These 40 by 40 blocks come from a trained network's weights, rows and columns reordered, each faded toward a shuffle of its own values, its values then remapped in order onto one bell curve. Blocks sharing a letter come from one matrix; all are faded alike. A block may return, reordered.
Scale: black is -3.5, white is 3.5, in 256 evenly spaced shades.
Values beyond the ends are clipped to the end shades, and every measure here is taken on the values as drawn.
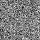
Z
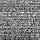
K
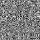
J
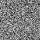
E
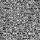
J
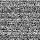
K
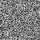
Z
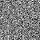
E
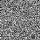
E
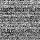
K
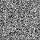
Z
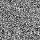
Z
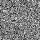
Z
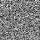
E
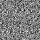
E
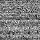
K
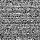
K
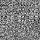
J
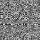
J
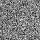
Z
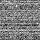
K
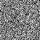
Z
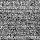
K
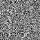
E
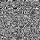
J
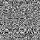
J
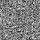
E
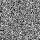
Z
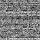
K
